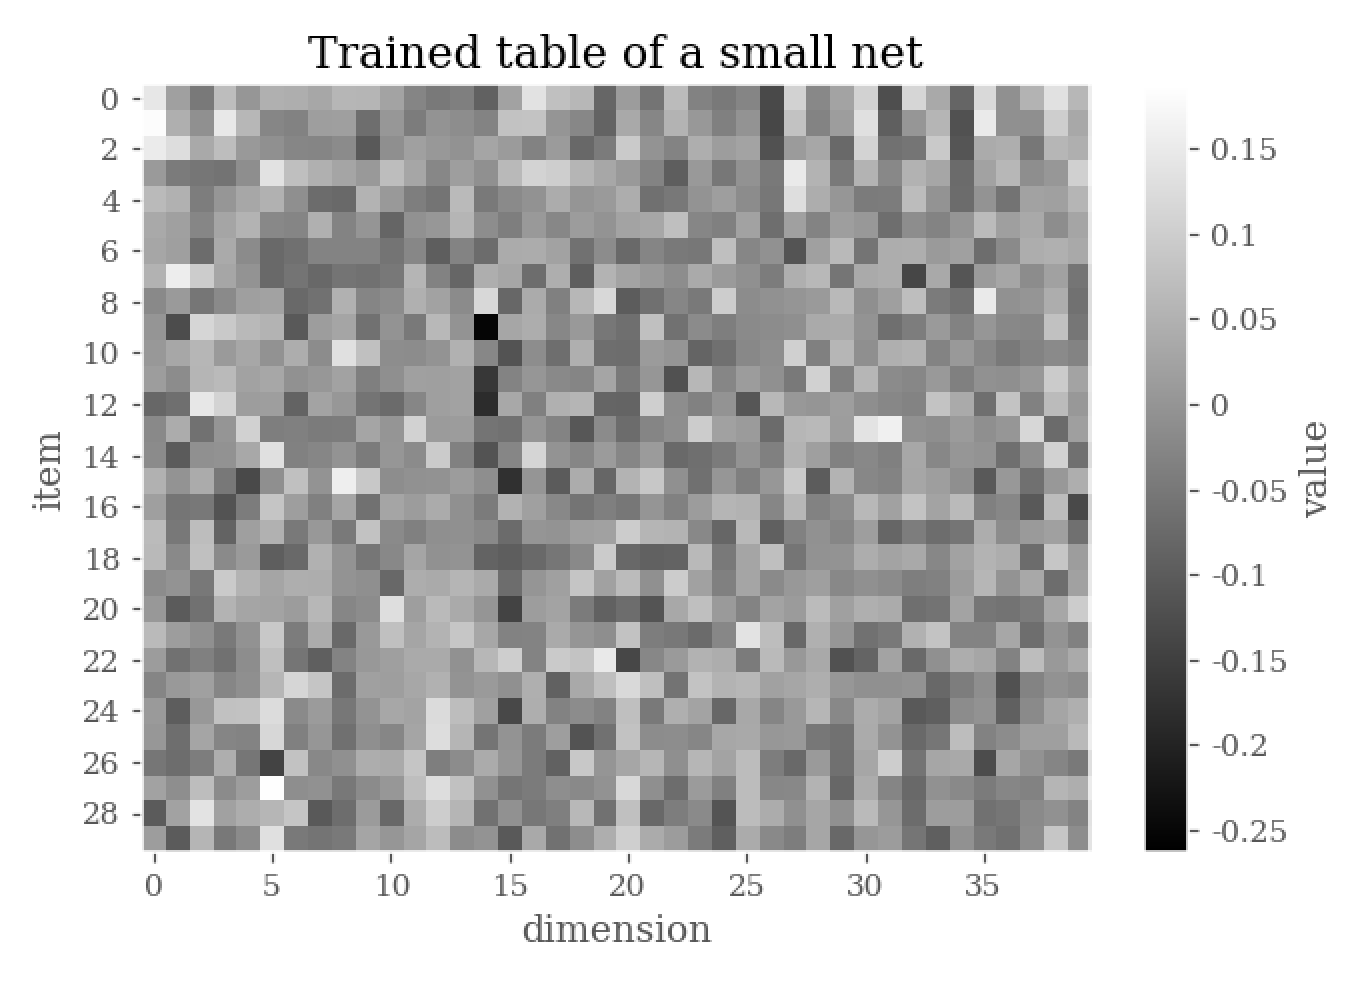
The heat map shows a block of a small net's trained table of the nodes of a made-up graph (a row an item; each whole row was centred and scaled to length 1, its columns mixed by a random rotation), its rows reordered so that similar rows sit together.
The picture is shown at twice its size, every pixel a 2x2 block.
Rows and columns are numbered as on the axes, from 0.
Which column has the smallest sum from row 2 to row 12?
14
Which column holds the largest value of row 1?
0
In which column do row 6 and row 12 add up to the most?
3
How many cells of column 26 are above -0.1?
27
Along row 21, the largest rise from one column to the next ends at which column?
25
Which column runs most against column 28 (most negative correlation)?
8
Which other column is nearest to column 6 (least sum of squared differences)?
9
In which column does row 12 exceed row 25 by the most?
18
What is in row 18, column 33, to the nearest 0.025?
-0.025
